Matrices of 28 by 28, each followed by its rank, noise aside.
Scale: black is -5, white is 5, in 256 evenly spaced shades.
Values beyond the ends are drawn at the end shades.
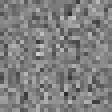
six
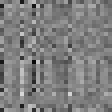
two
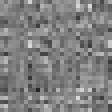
three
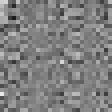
four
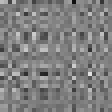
two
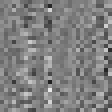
three
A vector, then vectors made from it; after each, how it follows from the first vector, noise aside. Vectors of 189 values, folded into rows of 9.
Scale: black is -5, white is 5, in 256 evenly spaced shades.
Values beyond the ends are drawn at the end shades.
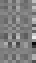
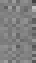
wrapped around, negated, shrunk.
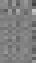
wrapped around, negated, shrunk.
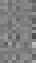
negated, shrunk.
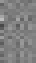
reversed, negated, shrunk.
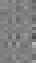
negated, shrunk.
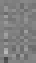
wrapped around, shrunk.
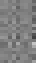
negated, shrunk.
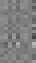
negated, shrunk.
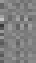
reversed, negated, shrunk.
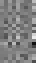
copied.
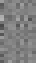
reversed, negated, shrunk.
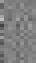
reversed, negated, shrunk.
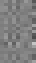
negated, shrunk.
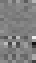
partly zeroed.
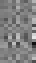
copied.
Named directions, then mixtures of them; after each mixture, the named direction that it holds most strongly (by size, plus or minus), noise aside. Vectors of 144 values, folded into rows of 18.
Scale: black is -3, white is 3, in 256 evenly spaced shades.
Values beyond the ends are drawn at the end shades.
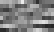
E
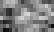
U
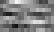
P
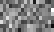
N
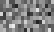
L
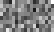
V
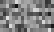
L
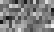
N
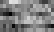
P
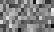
N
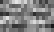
P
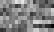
E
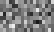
L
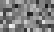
L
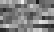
E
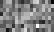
V
